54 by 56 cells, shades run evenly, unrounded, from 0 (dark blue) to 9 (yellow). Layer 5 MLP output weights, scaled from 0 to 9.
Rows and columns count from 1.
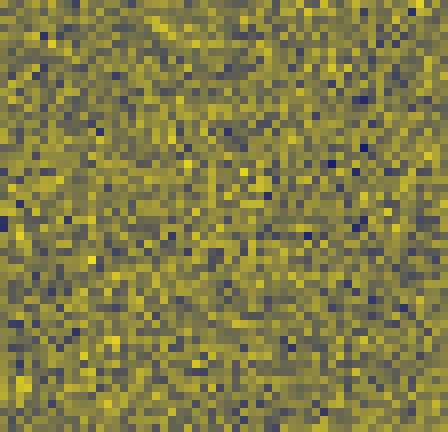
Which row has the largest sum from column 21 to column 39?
14
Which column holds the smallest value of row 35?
5
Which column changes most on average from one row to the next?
31
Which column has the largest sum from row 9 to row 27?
27
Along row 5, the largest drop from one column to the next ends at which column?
6
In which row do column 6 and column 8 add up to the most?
23
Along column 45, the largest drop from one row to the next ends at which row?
22
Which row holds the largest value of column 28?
29
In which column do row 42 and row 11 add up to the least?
10
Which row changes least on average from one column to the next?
3
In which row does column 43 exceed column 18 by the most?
45
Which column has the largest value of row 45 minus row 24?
43
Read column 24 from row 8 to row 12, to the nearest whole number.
4 7 2 5 4
